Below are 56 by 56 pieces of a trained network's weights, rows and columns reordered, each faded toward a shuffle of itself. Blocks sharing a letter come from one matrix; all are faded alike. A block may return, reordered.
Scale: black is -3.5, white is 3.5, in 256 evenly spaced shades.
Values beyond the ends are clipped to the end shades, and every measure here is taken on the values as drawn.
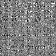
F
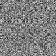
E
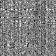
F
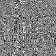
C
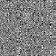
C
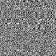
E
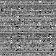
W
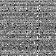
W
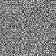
E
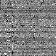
W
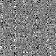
C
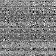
W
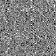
C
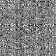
F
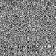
E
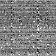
W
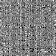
F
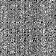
F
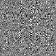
C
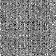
F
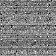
W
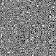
C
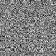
E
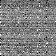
W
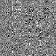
C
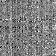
F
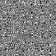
C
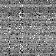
W
